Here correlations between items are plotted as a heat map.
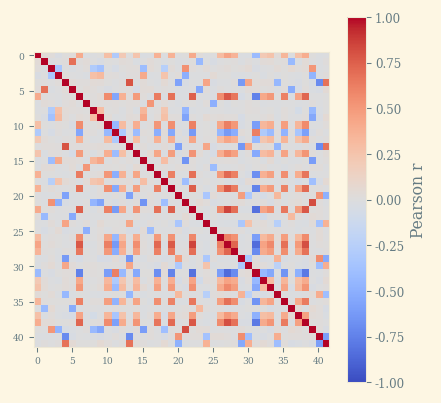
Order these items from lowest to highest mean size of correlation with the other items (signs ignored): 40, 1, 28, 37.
1, 40, 37, 28
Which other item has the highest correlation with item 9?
15
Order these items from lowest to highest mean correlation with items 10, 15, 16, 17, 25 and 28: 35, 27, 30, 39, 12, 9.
39, 30, 9, 12, 35, 27
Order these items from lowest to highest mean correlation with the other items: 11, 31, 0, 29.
31, 11, 29, 0
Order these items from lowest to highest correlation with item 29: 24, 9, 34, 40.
24, 9, 34, 40
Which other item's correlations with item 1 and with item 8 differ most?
5
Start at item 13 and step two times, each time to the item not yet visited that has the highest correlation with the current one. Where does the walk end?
41
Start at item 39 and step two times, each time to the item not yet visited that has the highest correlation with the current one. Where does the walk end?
2
